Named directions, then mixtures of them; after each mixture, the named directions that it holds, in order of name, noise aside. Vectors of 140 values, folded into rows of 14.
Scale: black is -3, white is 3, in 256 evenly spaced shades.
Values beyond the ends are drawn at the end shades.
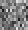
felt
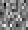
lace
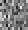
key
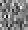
felt, key.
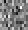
key.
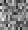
felt, key.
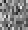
key.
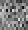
felt, lace.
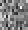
key.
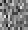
key.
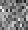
felt.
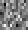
lace.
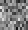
felt, key.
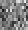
felt.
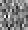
felt, key.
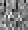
key, lace.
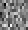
key, lace.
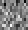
felt, lace.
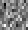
lace.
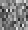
felt.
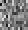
key.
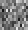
felt.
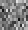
felt.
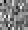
key.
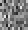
key.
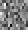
key, lace.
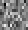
lace.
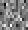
lace.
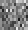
felt.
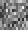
felt, lace.
